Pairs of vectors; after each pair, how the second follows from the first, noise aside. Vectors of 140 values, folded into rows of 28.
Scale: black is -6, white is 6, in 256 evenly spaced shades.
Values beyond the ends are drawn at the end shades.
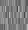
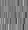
wrapped around, partly zeroed.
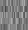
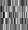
reversed, scaled up.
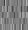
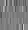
reversed, negated, partly zeroed.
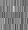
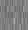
reversed, shrunk.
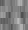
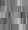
copied.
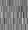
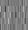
reversed, negated, partly zeroed.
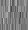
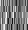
wrapped around, scaled up.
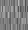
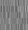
negated, shrunk.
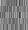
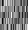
wrapped around, scaled up.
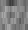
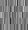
shuffled.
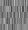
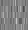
reversed, negated, partly zeroed.
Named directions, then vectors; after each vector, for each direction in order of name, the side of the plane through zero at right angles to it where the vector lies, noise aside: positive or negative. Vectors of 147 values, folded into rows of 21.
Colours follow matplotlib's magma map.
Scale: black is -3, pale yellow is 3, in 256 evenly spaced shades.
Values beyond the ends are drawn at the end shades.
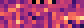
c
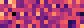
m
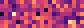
negative, negative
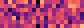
negative, positive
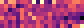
negative, positive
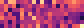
negative, positive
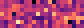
positive, positive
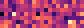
negative, negative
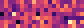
negative, negative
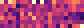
negative, positive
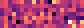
negative, negative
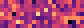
positive, positive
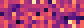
negative, negative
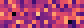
positive, positive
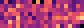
positive, negative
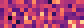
negative, negative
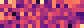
negative, positive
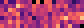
positive, negative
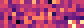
negative, negative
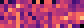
positive, negative
